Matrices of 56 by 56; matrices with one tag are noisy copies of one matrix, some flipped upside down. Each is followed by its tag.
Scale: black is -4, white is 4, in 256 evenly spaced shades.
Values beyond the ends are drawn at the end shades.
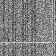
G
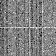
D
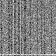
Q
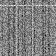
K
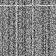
K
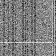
G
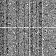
D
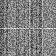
D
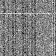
G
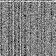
Q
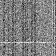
G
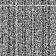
K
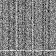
K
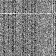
G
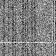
G
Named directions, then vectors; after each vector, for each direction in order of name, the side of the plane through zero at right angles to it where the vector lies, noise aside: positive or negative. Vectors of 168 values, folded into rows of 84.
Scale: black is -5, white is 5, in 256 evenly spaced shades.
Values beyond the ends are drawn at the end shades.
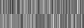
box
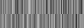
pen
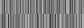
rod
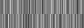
negative, negative, negative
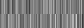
positive, negative, negative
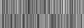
negative, negative, positive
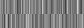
positive, positive, positive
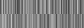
positive, positive, negative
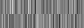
negative, positive, negative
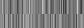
positive, positive, positive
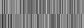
negative, negative, positive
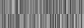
negative, positive, positive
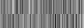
negative, positive, positive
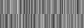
negative, negative, negative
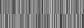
positive, negative, negative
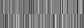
negative, negative, negative
